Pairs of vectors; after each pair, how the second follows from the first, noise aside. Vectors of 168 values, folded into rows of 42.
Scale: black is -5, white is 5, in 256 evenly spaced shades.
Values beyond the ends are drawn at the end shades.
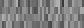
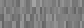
reversed, negated, shrunk.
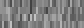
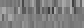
reversed, negated, partly zeroed.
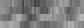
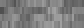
reversed, negated, shrunk.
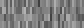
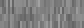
negated, shrunk.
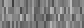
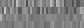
wrapped around, partly zeroed.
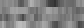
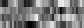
reversed, scaled up.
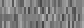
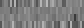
reversed, negated, partly zeroed.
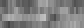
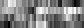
reversed, scaled up.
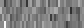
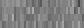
reversed, negated, shrunk.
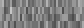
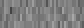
negated, shrunk.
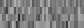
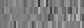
wrapped around, partly zeroed.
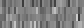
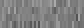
negated, shrunk.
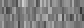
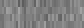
negated, shrunk.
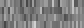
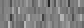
reversed, negated, partly zeroed.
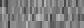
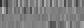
partly zeroed.
